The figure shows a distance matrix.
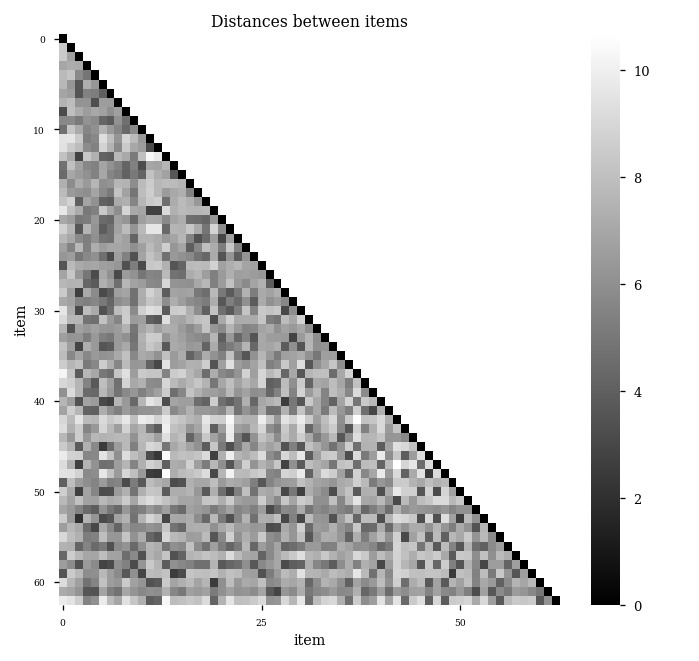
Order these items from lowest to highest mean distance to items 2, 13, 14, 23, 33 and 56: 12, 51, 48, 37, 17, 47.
47, 17, 37, 51, 12, 48
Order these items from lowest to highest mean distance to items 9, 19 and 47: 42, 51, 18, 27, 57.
18, 27, 57, 51, 42
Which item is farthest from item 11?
13
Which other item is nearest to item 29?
33
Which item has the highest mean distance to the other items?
42
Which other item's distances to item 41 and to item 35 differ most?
39
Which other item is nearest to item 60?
19
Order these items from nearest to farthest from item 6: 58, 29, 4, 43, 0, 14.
58, 29, 4, 14, 0, 43
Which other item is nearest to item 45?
5
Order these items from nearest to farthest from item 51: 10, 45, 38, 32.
32, 38, 45, 10
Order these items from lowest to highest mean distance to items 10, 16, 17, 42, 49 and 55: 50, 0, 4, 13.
4, 0, 50, 13
